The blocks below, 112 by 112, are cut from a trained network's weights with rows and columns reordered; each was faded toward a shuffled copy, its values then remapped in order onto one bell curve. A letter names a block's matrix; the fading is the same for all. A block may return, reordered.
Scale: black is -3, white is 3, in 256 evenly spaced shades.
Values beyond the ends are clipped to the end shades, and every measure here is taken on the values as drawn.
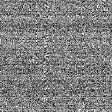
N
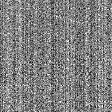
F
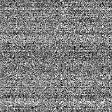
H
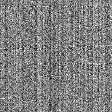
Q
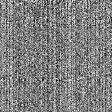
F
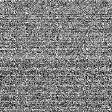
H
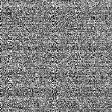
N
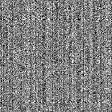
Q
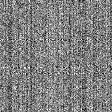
Q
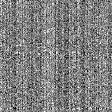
F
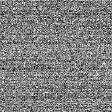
N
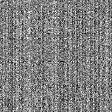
F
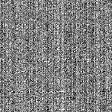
F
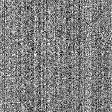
Q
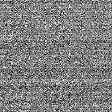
N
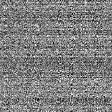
H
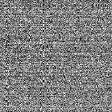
N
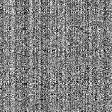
F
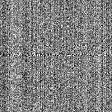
Q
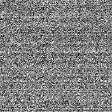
N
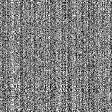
F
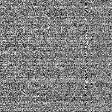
N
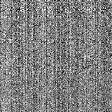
F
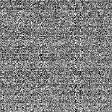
N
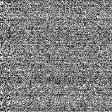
N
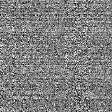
N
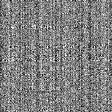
F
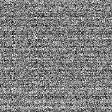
H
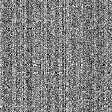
F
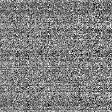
N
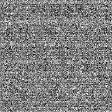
N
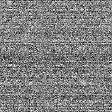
H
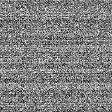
H
